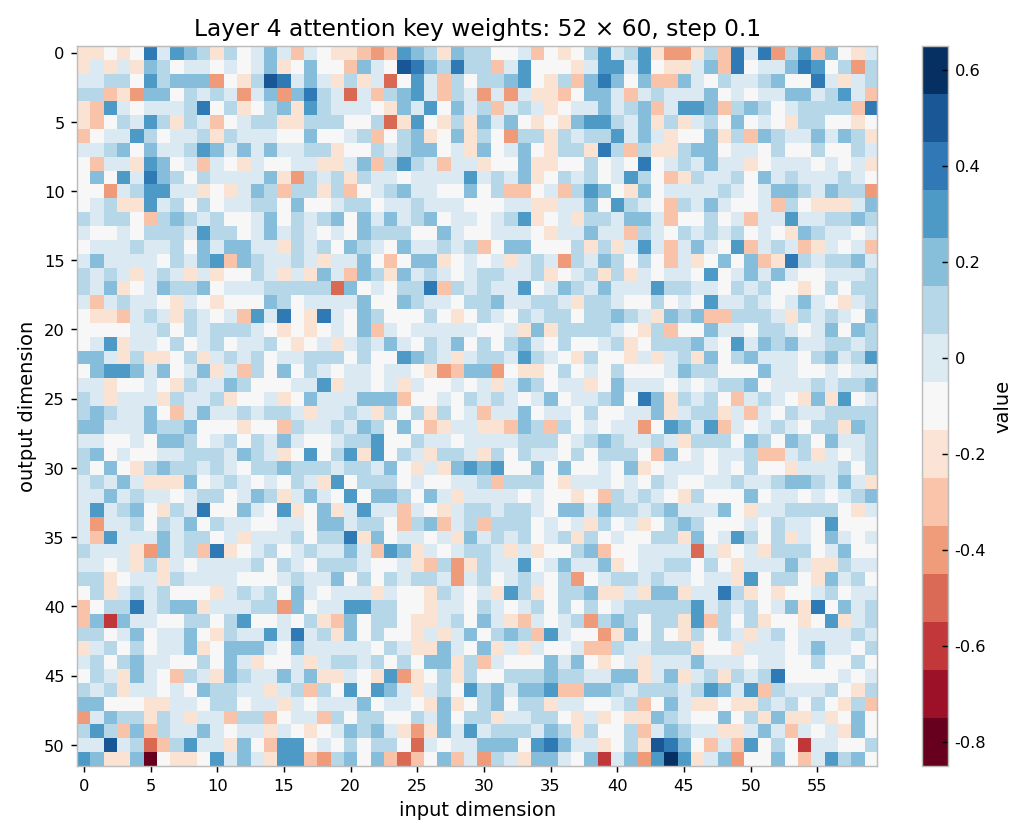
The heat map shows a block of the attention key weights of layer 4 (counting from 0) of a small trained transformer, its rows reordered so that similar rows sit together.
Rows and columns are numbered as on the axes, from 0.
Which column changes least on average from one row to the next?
13
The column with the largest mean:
33
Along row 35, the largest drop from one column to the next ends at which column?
21
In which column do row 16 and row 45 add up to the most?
52
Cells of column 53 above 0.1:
10
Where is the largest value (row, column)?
51, 44
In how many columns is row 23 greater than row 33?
18
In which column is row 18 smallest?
1
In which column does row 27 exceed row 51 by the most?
5
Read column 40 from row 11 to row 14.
0.3 0 0 -0.2
